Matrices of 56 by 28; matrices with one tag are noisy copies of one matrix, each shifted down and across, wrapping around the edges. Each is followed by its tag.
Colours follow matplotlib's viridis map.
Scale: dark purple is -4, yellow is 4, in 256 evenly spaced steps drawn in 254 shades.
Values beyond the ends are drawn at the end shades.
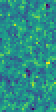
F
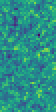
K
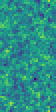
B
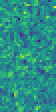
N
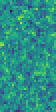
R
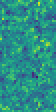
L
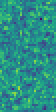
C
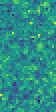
K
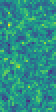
L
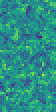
L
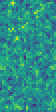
R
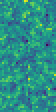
L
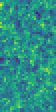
F
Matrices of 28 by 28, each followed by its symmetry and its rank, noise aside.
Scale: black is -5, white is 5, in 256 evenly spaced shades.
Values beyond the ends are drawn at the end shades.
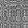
no symmetry, rank four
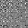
no symmetry, rank four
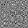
no symmetry, rank four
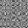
no symmetry, rank three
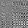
no symmetry, rank two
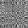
antisymmetric, rank two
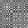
symmetric, rank two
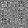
no symmetry, rank three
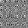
no symmetry, rank three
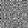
no symmetry, rank three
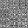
no symmetry, rank three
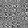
antisymmetric, rank four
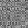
no symmetry, rank three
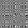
antisymmetric, rank two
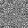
symmetric, rank four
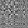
no symmetry, rank three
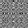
no symmetry, rank three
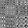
symmetric, rank two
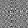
antisymmetric, rank two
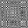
symmetric, rank two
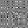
antisymmetric, rank two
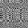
no symmetry, rank three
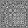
symmetric, rank four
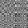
no symmetry, rank three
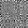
antisymmetric, rank four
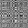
antisymmetric, rank two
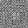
symmetric, rank four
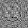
no symmetry, rank three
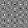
antisymmetric, rank two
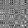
no symmetry, rank three
